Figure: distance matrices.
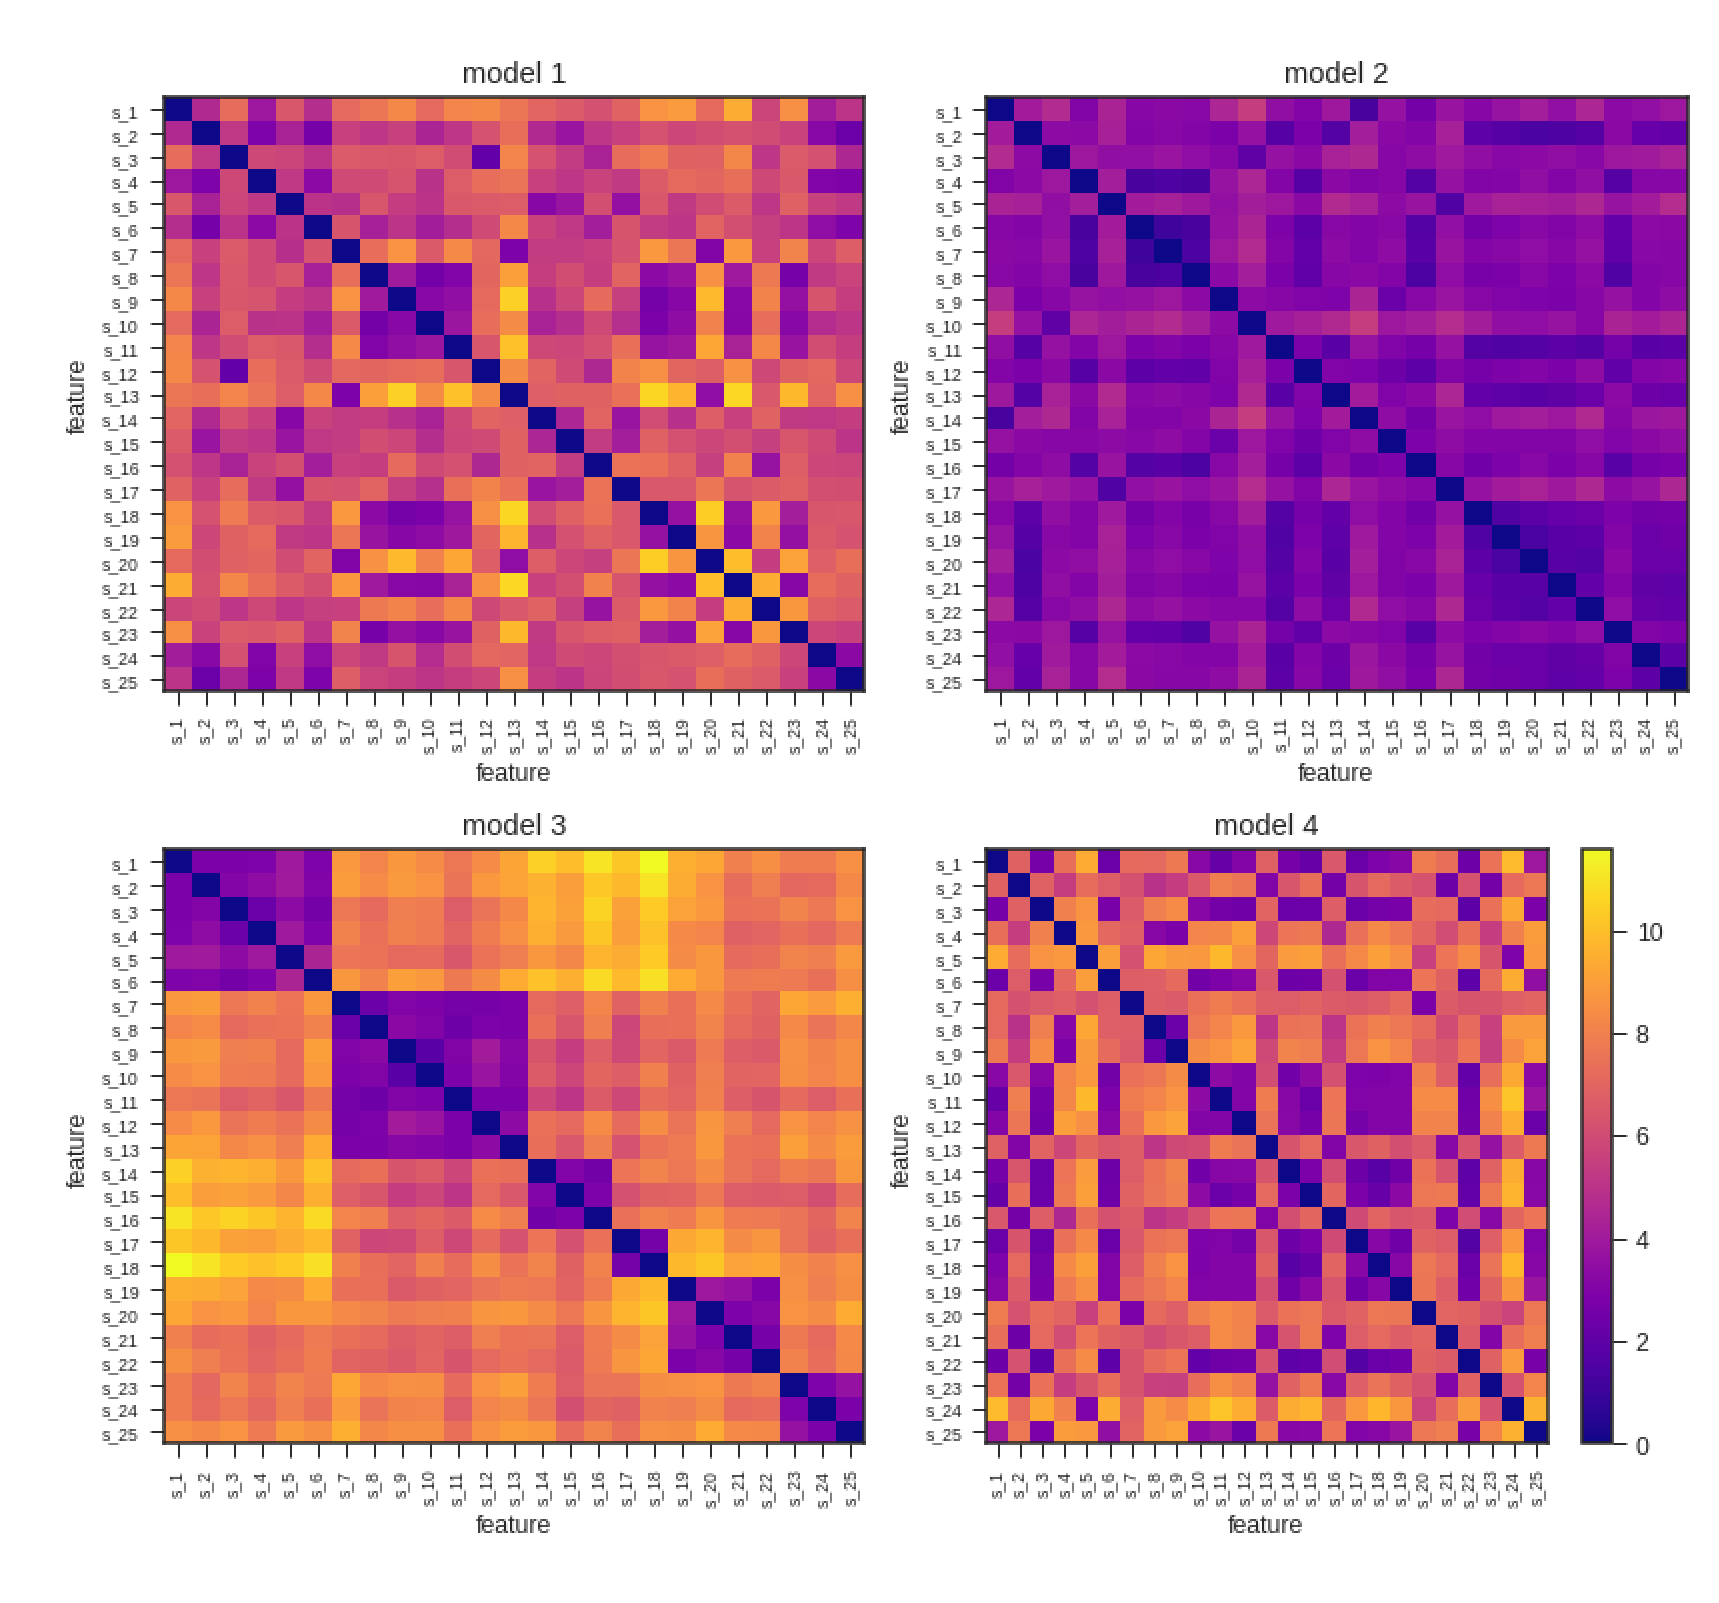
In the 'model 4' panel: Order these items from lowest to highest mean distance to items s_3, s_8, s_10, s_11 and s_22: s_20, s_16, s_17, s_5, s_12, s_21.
s_17, s_12, s_16, s_21, s_20, s_5
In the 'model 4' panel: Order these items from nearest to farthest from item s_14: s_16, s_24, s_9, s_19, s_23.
s_19, s_16, s_23, s_9, s_24
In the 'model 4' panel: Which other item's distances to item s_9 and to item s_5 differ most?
s_8
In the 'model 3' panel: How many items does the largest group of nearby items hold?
7
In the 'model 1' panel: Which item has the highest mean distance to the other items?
s_13
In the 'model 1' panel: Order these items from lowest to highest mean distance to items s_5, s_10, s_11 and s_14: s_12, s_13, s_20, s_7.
s_7, s_12, s_20, s_13
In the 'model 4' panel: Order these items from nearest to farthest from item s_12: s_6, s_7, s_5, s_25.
s_25, s_6, s_7, s_5
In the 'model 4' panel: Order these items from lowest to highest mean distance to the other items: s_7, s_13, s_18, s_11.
s_18, s_11, s_13, s_7
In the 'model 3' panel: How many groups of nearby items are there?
6
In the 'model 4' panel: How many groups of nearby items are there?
5
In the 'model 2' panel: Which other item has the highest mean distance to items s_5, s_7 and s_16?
s_10
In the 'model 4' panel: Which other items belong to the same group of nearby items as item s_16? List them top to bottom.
s_2, s_13, s_21, s_23
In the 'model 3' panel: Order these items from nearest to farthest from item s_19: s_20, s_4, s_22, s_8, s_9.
s_22, s_20, s_9, s_8, s_4
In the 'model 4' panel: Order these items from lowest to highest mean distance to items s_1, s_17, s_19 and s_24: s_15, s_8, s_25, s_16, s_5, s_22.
s_22, s_15, s_25, s_16, s_5, s_8
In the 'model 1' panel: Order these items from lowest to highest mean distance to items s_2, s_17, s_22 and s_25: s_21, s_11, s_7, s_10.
s_10, s_7, s_11, s_21
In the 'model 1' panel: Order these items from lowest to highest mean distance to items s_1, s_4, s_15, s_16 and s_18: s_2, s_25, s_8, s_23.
s_2, s_25, s_8, s_23
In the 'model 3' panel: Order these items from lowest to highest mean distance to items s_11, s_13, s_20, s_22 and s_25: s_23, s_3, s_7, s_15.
s_7, s_15, s_23, s_3
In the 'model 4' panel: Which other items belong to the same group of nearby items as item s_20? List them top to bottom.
s_7
